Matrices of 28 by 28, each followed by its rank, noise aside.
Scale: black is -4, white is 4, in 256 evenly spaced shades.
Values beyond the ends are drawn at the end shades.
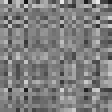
two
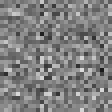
five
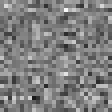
five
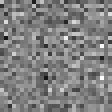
four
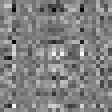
two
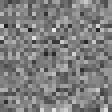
six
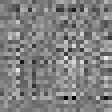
two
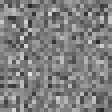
six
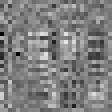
two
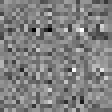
five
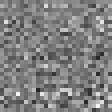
six
